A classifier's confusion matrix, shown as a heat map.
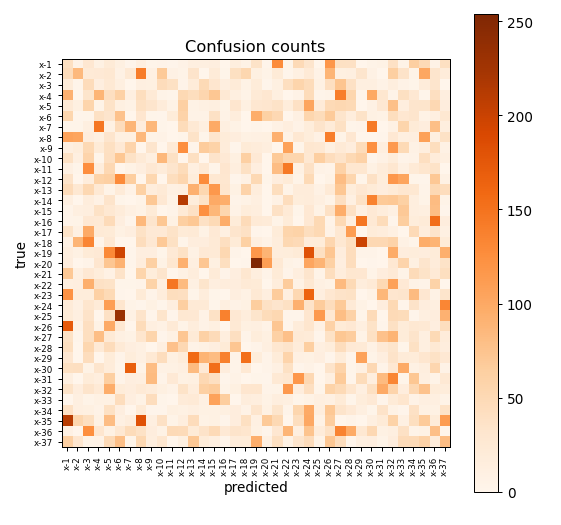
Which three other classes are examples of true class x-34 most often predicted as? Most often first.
x-24, x-26, x-23
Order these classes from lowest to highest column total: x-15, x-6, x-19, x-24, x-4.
x-4, x-19, x-6, x-15, x-24
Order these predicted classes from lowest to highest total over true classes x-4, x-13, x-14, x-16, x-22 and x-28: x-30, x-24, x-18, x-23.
x-23, x-18, x-24, x-30
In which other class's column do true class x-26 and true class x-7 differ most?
x-1
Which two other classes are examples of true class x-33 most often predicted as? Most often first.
x-15, x-16
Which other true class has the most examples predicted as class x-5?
x-19
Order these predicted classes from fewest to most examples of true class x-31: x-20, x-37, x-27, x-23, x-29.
x-20, x-37, x-29, x-27, x-23
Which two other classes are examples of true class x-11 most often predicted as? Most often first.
x-22, x-3
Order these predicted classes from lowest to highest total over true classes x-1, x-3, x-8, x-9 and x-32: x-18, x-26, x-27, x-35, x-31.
x-18, x-31, x-27, x-35, x-26
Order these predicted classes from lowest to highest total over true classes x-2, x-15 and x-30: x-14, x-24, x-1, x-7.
x-24, x-1, x-14, x-7
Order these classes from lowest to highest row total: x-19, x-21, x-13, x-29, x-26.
x-21, x-26, x-13, x-29, x-19
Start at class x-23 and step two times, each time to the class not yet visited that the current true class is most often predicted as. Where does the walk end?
x-37
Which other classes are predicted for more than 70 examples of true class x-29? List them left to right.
x-13, x-14, x-15, x-16, x-18
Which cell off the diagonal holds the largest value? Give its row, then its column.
x-20, x-19
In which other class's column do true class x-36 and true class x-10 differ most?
x-27
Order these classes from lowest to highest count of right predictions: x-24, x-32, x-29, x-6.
x-24, x-32, x-6, x-29
